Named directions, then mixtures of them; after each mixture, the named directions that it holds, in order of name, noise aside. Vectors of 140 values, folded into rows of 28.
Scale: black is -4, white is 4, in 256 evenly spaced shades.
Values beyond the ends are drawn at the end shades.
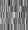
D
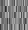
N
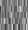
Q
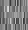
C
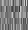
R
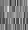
C.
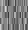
N.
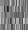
C.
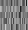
Q, R.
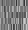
C, Q, R.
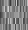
C.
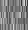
D, N, R.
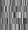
C, N, R.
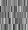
Q.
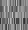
C, R.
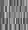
C, N.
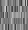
C, D, R.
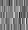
D, R.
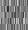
C.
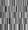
N, Q.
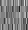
Q, R.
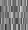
C, Q, R.
